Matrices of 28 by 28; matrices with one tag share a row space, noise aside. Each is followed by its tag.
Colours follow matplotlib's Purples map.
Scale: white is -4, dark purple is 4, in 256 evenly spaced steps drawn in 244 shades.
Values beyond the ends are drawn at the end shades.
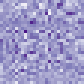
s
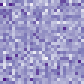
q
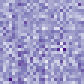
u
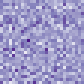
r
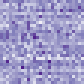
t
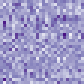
q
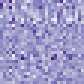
r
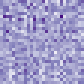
u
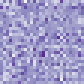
u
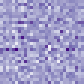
s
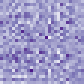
s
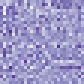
q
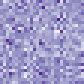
u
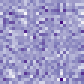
u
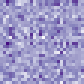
u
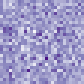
r
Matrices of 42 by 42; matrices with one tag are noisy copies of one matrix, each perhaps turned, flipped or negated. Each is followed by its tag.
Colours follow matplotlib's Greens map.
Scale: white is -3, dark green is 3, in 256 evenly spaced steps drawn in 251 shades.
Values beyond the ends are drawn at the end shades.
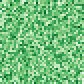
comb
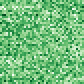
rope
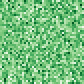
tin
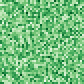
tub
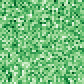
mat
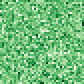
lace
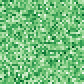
lace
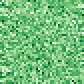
tin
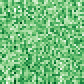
rope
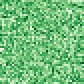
comb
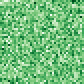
comb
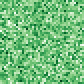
tub
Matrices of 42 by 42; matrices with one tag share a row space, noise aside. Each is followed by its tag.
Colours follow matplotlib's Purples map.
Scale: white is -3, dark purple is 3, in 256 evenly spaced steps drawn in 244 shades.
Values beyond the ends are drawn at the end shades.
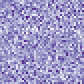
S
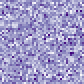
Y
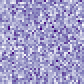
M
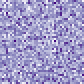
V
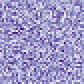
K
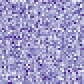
K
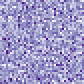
V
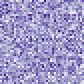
Y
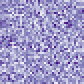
M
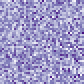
S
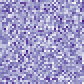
V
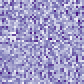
M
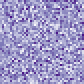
S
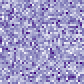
Y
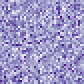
K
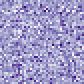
K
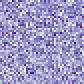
V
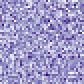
Y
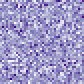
K
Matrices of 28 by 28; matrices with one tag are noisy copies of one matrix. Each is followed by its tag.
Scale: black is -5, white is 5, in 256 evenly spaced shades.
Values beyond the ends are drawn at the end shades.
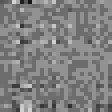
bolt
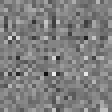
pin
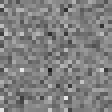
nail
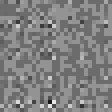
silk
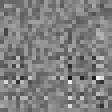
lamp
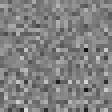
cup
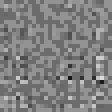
lamp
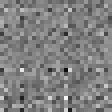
nail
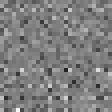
nail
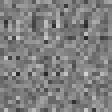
pin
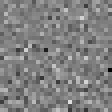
cup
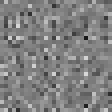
pin
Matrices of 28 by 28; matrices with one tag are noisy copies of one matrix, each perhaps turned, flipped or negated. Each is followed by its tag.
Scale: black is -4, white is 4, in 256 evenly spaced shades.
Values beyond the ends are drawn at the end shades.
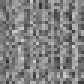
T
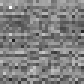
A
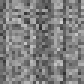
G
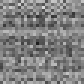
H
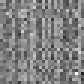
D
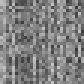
A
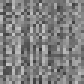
D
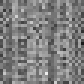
H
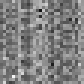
G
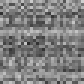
H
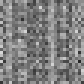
H
